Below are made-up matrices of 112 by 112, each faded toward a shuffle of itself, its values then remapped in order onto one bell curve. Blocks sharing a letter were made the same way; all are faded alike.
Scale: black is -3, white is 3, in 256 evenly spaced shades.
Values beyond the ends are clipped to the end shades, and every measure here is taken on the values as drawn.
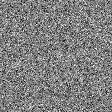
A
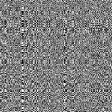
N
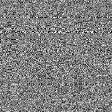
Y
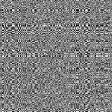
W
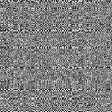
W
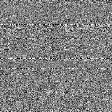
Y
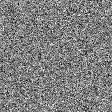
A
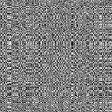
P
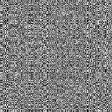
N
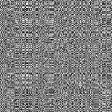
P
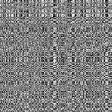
P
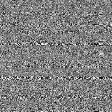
Y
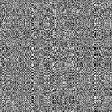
N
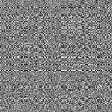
W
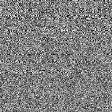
Y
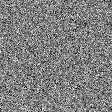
A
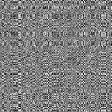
P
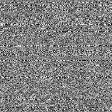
Y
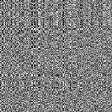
N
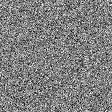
A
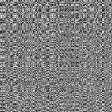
P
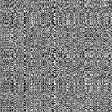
N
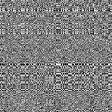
W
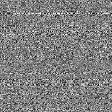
Y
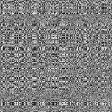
W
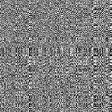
N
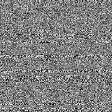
Y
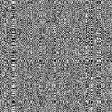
N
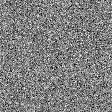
A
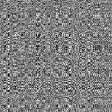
N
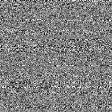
Y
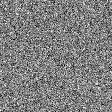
A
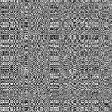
P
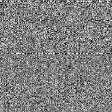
Y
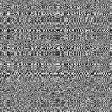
W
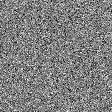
A
